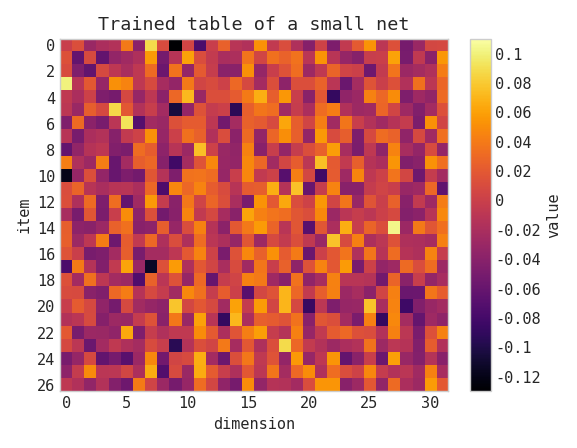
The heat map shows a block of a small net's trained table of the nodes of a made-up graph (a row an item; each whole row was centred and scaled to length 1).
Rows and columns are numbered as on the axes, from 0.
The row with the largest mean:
14
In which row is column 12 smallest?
18
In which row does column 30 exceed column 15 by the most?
19
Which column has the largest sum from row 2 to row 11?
15
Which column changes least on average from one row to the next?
12
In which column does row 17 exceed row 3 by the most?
23
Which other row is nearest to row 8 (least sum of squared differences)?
26
